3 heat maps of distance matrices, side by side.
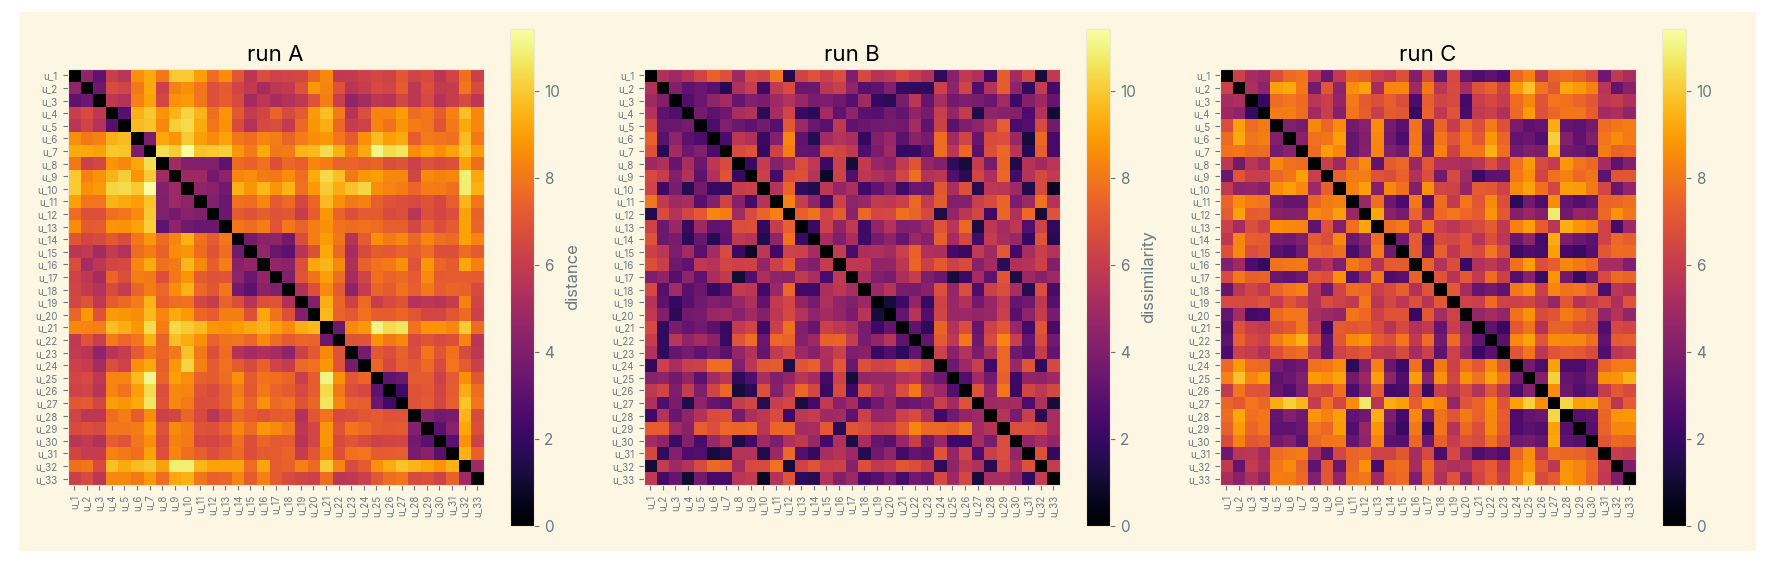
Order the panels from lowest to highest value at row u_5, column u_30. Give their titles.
run B, run C, run A
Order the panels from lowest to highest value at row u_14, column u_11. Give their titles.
run C, run B, run A
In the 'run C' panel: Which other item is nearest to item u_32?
u_13
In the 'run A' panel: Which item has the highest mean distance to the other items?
u_7
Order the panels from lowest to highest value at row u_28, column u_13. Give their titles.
run B, run A, run C
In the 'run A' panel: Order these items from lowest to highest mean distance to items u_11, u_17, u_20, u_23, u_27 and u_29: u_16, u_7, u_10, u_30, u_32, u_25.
u_30, u_25, u_16, u_10, u_32, u_7
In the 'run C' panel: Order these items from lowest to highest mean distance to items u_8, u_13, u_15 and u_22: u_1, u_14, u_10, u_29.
u_1, u_10, u_14, u_29
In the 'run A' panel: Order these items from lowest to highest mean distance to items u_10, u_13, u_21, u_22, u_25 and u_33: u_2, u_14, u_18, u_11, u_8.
u_8, u_11, u_2, u_18, u_14
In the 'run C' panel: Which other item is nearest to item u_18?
u_31
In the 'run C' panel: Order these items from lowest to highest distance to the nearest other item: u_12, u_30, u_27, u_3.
u_3, u_30, u_12, u_27
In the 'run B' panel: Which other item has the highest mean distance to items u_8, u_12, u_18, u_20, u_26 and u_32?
u_29
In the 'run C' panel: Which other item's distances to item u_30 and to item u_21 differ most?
u_9
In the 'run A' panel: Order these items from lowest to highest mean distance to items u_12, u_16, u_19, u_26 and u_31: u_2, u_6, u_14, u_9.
u_2, u_14, u_9, u_6
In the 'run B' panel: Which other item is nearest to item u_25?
u_17
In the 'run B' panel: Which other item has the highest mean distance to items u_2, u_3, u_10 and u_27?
u_12
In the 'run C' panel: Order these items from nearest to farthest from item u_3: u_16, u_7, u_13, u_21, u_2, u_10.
u_16, u_10, u_2, u_21, u_13, u_7
